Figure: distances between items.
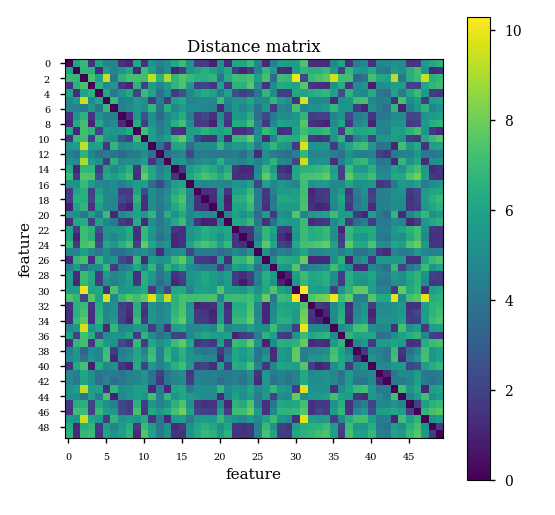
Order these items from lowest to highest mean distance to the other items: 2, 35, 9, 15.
9, 35, 15, 2
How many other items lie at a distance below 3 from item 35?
6
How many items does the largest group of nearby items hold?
17
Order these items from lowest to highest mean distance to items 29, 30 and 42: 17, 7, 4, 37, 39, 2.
4, 7, 17, 39, 37, 2
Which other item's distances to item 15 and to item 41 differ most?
16
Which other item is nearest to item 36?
22
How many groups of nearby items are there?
6
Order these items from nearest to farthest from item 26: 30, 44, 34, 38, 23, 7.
34, 7, 38, 44, 30, 23
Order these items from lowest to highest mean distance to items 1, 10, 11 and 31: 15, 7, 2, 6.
7, 6, 15, 2
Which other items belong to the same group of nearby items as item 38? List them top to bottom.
6, 20, 27, 39, 44
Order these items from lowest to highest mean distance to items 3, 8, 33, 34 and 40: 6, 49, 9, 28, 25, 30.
25, 6, 30, 28, 9, 49
